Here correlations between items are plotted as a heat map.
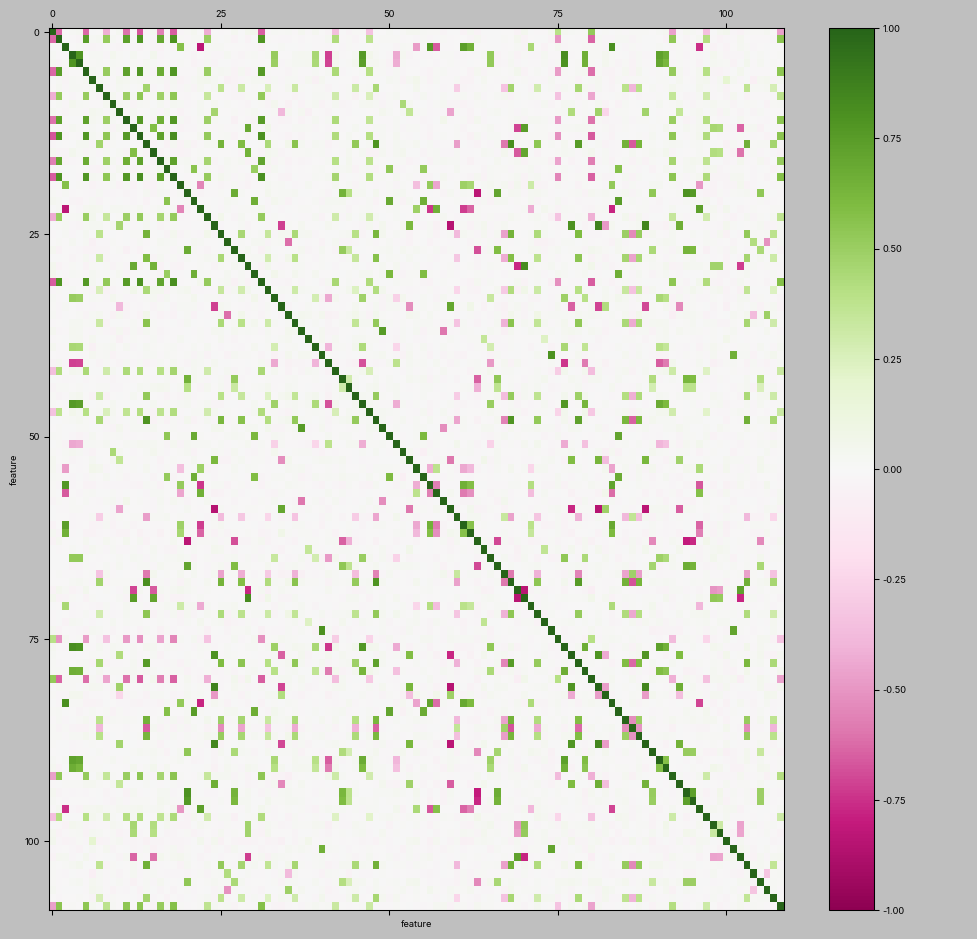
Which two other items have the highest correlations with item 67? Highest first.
86, 60
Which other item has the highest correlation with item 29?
70
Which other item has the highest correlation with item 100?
6
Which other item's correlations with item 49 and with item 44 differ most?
37
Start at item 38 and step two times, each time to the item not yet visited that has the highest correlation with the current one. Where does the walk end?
73
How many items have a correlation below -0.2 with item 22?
7
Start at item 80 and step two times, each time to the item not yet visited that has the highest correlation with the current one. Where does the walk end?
75
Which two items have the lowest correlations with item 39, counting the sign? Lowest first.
41, 51
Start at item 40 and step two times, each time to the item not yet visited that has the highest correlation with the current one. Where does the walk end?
101
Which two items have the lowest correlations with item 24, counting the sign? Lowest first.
59, 34
